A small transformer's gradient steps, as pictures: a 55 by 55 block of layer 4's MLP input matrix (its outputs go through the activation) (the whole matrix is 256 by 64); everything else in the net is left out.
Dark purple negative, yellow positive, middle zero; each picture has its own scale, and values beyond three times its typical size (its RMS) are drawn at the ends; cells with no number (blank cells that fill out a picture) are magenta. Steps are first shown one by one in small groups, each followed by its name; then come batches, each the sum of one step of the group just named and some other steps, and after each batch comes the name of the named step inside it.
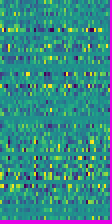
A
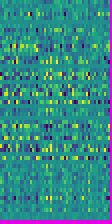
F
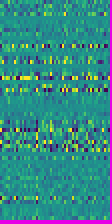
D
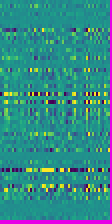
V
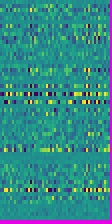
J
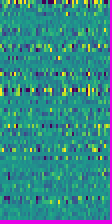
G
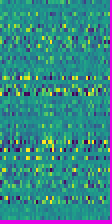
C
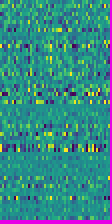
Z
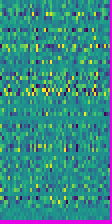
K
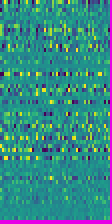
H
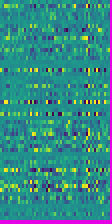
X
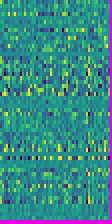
A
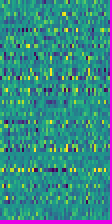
D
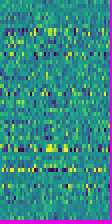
F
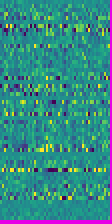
J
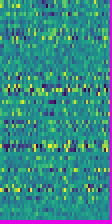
C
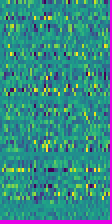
G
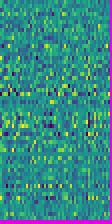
H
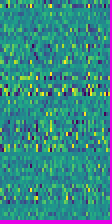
D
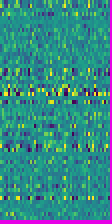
K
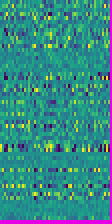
Z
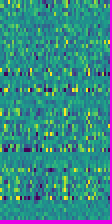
Z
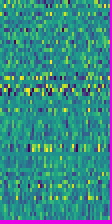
K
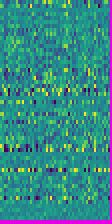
K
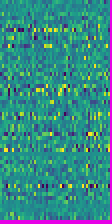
H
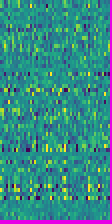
K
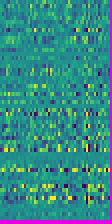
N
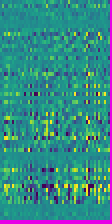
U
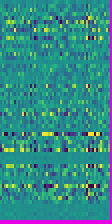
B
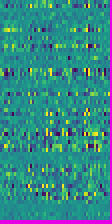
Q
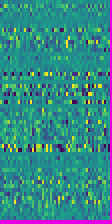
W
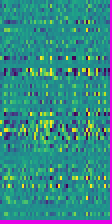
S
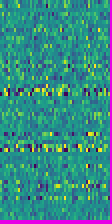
B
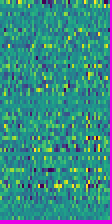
U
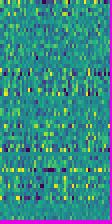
U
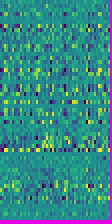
U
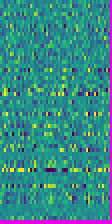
N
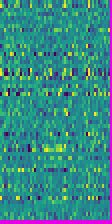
Q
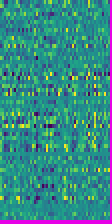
U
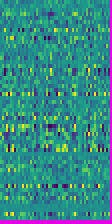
S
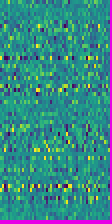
S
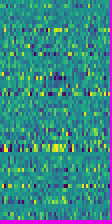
Q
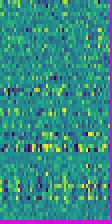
B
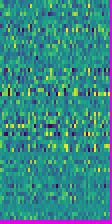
Q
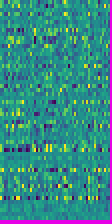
N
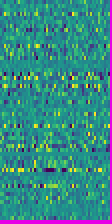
W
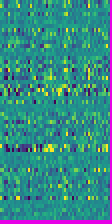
Q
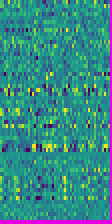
U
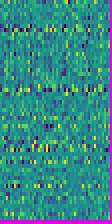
W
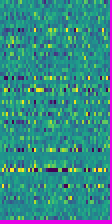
N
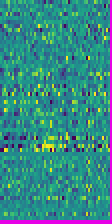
S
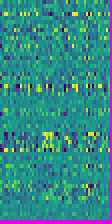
B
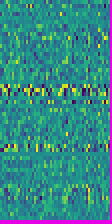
W
